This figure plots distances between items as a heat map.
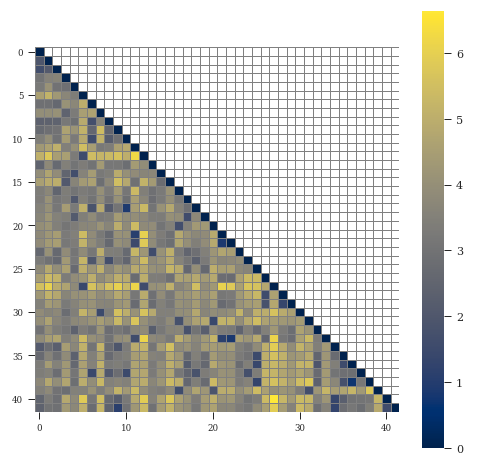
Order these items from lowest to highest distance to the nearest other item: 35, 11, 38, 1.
38, 11, 35, 1
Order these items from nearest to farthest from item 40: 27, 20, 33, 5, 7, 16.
33, 16, 20, 7, 5, 27
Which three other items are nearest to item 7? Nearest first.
30, 3, 15
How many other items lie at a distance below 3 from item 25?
7
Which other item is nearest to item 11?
21
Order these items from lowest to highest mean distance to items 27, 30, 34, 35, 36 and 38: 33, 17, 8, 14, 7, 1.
17, 8, 14, 1, 7, 33
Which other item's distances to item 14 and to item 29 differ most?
28
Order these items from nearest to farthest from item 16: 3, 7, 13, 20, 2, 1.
20, 2, 13, 3, 1, 7
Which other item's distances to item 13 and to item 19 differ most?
23
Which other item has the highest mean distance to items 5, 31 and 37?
11
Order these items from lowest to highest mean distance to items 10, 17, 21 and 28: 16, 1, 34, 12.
16, 34, 1, 12
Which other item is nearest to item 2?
0
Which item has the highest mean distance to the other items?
27
